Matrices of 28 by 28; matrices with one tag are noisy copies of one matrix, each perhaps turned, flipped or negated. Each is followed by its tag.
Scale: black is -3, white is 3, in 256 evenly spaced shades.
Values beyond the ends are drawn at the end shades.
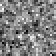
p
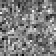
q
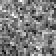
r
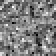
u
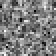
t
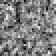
u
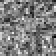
u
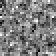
t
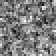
p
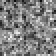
p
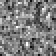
u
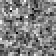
p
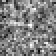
q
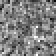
u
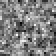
p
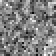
r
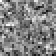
u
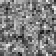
u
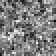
p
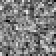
u
